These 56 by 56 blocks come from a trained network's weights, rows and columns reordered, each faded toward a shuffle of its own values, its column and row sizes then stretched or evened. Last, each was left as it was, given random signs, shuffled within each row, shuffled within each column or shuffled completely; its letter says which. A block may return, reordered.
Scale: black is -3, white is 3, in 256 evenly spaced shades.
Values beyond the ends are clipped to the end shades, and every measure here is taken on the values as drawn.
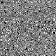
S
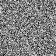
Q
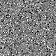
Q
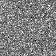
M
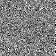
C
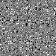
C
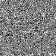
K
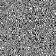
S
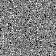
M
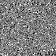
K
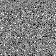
K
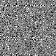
C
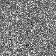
M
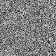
M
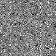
C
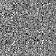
S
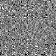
S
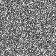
M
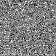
K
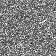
Q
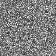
M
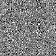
S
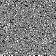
K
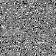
C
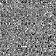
S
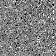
M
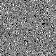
M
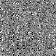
C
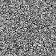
K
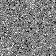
Q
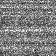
K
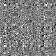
S
